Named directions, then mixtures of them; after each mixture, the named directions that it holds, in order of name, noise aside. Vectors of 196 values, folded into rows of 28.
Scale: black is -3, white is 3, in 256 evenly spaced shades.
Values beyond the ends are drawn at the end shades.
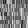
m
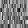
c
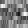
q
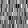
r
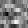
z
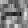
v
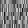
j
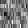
m, q, z.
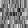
c, v.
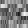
q.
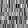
r.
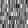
r.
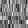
c, m, r.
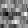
q, z.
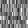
c, m, r.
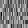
c, j.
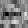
v, z.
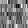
r, v.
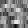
v, z.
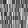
m.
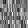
c, m.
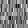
r.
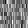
m.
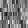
c, m, v.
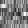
j, q.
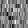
r, z.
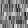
j, r, z.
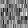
j, q.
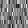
j, r.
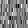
r.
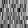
c.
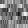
q.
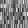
c, j, q.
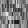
m, r, z.
